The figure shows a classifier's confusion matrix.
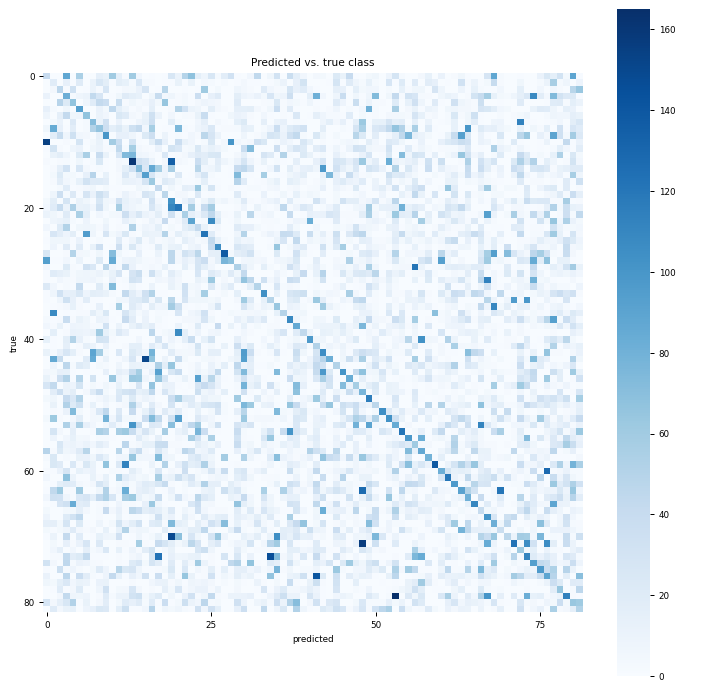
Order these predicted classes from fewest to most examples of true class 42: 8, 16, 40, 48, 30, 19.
40, 19, 48, 8, 16, 30
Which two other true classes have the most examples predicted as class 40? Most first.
22, 57
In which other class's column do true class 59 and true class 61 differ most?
12
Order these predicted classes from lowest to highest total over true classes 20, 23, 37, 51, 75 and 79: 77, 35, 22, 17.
17, 22, 35, 77
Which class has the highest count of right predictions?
13
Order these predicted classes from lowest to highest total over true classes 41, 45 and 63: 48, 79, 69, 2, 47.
79, 47, 2, 69, 48
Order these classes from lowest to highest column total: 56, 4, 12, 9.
4, 12, 9, 56
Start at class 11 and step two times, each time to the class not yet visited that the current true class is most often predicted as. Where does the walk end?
67
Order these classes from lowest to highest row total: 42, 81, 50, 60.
60, 81, 42, 50
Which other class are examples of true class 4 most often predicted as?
18
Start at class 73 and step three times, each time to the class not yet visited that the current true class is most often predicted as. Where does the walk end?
48
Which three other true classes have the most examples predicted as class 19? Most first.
70, 13, 20
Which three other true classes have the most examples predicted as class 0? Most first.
10, 28, 57
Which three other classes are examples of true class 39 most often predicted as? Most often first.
20, 8, 16
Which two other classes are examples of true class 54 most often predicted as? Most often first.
37, 23
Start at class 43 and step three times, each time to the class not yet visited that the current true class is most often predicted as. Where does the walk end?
56
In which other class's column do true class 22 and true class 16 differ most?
25
